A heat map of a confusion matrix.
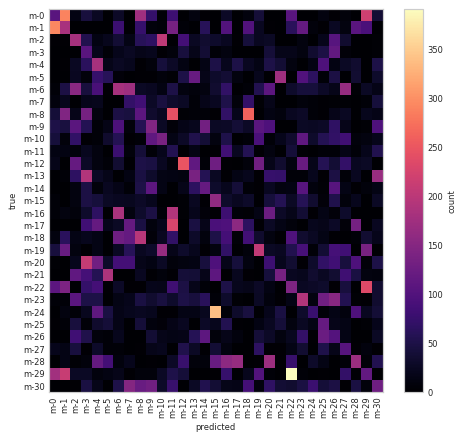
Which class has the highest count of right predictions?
m-12
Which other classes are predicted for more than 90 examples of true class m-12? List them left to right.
m-2, m-13, m-15, m-19, m-23
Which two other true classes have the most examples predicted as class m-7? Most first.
m-6, m-30
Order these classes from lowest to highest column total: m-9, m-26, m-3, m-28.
m-28, m-9, m-26, m-3
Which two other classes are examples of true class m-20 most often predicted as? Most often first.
m-3, m-4
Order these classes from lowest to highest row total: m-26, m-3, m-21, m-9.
m-3, m-26, m-21, m-9
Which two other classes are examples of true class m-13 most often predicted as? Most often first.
m-3, m-30
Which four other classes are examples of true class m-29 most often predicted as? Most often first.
m-22, m-1, m-0, m-19
